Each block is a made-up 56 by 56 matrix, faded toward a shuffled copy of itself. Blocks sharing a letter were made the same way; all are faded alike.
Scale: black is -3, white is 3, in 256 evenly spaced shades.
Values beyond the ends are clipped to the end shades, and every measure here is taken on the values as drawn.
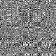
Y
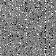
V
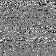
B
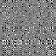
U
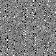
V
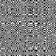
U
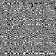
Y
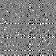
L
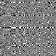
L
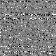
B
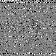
B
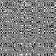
U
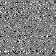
B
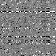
Y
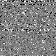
B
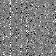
V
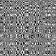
U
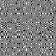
U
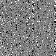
V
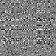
L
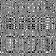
U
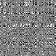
L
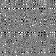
L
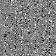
V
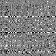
L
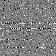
B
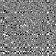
L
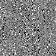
V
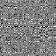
Y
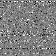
B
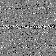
B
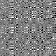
U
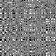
U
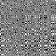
U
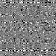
Y
